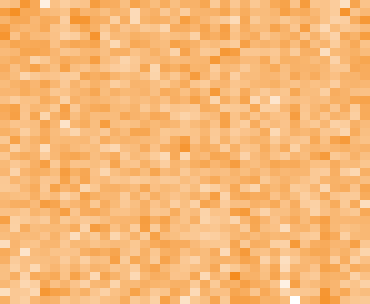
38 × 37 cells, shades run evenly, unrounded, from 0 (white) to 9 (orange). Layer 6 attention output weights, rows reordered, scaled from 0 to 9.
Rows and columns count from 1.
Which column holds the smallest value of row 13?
28
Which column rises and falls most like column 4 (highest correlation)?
29
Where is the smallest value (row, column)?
38, 30
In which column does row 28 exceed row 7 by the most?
33
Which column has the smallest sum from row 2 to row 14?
34
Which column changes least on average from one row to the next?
31
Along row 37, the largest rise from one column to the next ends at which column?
5
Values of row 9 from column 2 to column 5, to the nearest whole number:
5 6 7 6
